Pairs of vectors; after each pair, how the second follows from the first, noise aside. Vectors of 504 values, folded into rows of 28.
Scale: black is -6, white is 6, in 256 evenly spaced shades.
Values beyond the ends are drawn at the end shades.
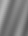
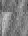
wrapped around.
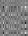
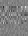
partly zeroed.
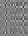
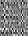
reversed, scaled up.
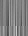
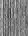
wrapped around, negated.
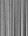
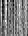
reversed, scaled up.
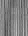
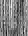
reversed, scaled up.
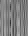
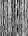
reversed, scaled up.
